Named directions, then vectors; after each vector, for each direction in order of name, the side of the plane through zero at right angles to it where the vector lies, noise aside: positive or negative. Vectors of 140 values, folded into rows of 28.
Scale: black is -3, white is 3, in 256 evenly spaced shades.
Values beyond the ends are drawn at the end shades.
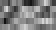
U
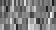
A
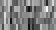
negative, negative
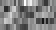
positive, negative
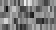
positive, negative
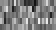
negative, positive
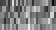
positive, positive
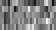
positive, positive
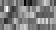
negative, positive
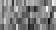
negative, negative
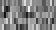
positive, negative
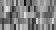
negative, positive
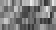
negative, negative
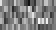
negative, positive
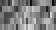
positive, positive
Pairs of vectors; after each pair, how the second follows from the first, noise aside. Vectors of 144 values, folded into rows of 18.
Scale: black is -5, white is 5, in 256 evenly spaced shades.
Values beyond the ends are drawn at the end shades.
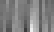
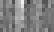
reversed.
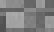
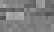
partly zeroed.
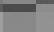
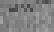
partly zeroed.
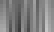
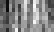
reversed, negated, scaled up.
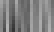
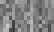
sign-scrambled.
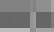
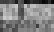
reversed, negated, scaled up.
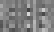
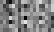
reversed, negated, scaled up.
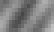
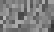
sign-scrambled.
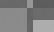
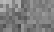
reversed, partly zeroed.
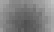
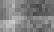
wrapped around.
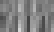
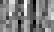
reversed, negated, scaled up.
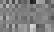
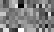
reversed, negated, scaled up.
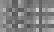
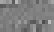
reversed, partly zeroed.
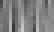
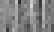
reversed.
